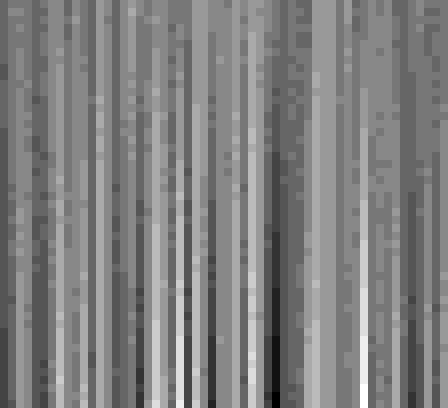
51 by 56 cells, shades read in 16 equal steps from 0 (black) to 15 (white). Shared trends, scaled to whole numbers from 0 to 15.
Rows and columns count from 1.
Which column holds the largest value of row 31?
46
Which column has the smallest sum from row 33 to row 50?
35
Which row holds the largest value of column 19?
51
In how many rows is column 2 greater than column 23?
1
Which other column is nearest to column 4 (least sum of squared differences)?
19
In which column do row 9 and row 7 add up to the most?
32
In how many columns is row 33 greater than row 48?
17
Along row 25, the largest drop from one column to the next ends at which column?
24
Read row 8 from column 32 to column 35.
10 9 7 6
